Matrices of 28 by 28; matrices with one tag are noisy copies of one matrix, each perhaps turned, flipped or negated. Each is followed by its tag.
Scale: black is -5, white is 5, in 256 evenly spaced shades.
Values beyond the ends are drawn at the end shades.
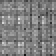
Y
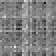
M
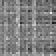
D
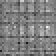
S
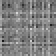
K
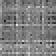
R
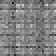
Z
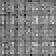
Y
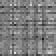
K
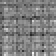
D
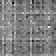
R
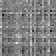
K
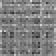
Y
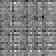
K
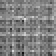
D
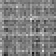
D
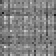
Z
